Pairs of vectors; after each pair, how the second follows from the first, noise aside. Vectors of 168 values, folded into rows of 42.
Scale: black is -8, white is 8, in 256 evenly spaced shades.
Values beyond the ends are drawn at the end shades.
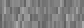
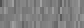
reversed, negated, partly zeroed.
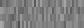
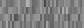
wrapped around.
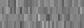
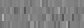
reversed, partly zeroed.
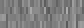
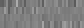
reversed, negated, partly zeroed.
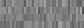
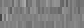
reversed, partly zeroed.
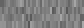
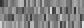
scaled up.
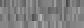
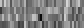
negated, scaled up.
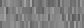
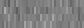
reversed, negated, partly zeroed.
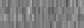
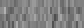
reversed, negated.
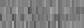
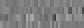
reversed, partly zeroed.
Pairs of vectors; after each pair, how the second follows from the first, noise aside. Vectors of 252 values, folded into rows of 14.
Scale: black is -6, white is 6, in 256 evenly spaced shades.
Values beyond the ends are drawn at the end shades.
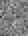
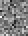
negated, scaled up.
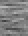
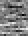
reversed, scaled up.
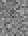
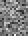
negated, scaled up.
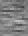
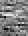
reversed, scaled up.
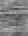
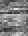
negated, scaled up.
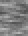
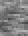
reversed.
